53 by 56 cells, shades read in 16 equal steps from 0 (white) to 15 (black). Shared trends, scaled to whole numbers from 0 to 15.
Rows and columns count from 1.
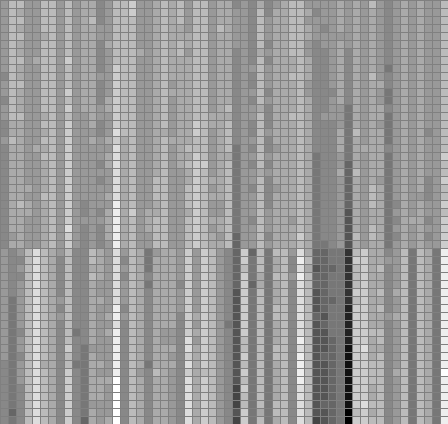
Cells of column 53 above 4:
31
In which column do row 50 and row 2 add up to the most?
44
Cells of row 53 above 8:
6
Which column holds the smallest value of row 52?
15
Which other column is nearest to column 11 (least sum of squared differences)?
43
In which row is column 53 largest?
25
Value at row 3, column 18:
6
